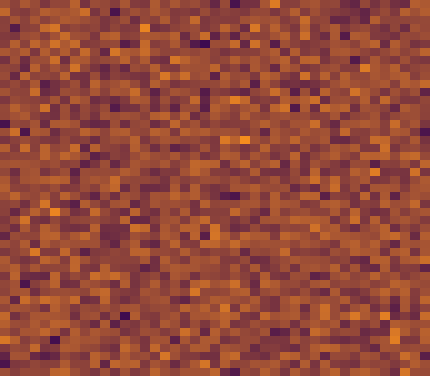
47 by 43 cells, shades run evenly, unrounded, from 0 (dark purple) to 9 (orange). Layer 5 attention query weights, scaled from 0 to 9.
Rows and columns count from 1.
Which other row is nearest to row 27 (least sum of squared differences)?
23
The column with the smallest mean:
12
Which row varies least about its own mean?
15
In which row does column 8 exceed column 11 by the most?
9
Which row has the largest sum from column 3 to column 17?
7
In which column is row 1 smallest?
24
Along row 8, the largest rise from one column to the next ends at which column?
18
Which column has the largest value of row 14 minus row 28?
5
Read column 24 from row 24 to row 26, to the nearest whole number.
5 1 4
